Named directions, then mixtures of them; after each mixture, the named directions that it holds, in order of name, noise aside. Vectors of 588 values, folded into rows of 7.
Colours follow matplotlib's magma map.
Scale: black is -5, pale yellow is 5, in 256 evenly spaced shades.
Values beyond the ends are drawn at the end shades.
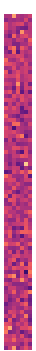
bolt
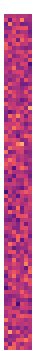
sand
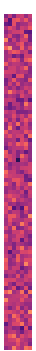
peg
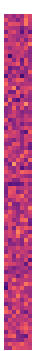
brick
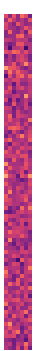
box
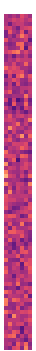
box, peg.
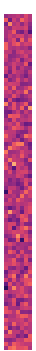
brick, sand.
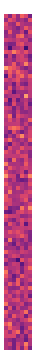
box.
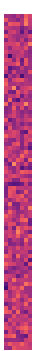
brick.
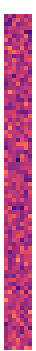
peg.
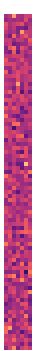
bolt.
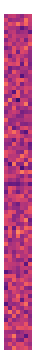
bolt, brick.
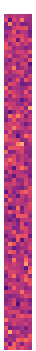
sand.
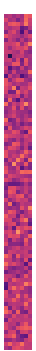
brick.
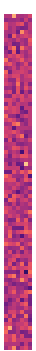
bolt.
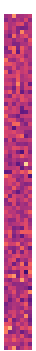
bolt.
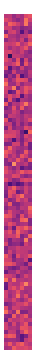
brick.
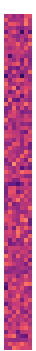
brick.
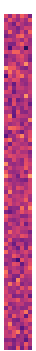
box.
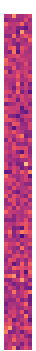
bolt.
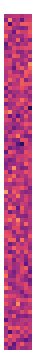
sand.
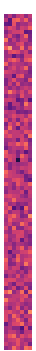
peg.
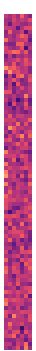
box, peg.
